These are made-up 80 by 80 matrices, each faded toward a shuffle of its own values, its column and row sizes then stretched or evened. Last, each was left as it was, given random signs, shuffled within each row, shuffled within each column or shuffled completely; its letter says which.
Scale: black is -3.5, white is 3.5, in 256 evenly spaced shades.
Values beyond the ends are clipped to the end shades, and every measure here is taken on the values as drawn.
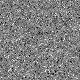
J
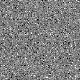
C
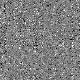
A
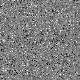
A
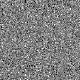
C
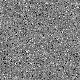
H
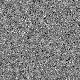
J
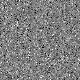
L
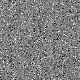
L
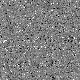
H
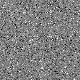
H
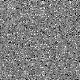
C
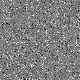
J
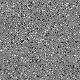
H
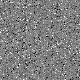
L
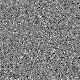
H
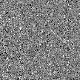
L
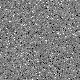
J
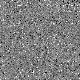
H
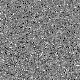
H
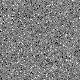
L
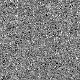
A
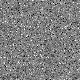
H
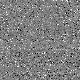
H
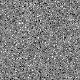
A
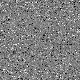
H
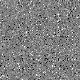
C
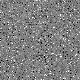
L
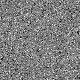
J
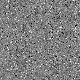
L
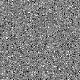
C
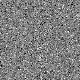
L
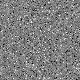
L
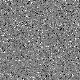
H
